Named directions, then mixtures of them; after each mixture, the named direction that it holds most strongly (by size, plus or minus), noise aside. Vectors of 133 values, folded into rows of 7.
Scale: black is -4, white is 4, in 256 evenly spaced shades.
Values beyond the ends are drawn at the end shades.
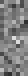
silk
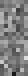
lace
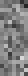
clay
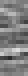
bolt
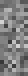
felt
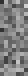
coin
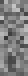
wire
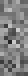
felt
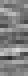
bolt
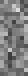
wire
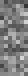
clay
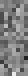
lace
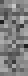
felt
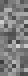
felt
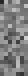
wire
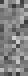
silk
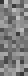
coin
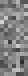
felt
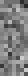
clay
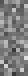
lace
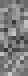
silk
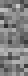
clay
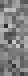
felt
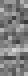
bolt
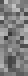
wire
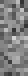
silk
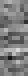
bolt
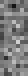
silk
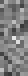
silk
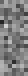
felt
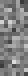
felt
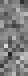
clay
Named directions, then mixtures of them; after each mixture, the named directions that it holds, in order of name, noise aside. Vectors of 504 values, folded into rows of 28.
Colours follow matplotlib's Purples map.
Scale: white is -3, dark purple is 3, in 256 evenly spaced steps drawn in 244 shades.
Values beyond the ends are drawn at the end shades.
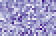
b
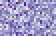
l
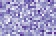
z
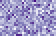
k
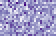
l.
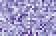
b.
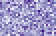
z.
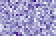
k, l.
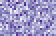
l.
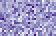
b.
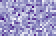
b.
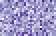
b, l.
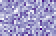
b, l.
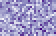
b, z.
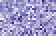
b.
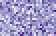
b, z.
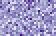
k, z.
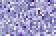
k, z.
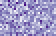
l.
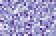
b, l.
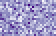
b, l.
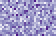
k, l.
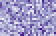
b, z.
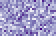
b, k.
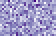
k, l.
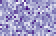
k, l.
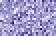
b, l.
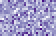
b, l.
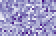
b.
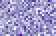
k, z.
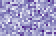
z.
